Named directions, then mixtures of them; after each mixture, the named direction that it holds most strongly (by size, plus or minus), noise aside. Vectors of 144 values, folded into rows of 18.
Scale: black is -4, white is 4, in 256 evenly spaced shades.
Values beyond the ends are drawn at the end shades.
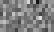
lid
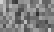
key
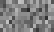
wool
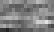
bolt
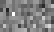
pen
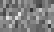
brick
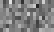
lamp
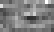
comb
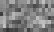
bolt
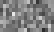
lid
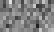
lamp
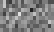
brick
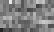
bolt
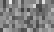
lamp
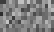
wool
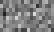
brick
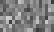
wool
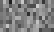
lamp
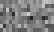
pen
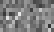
brick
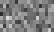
brick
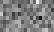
lid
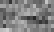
bolt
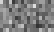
lamp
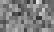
lid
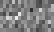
brick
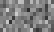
wool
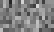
lamp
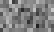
wool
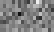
lid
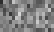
key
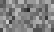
wool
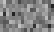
wool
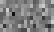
pen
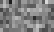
lamp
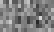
lamp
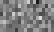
lid
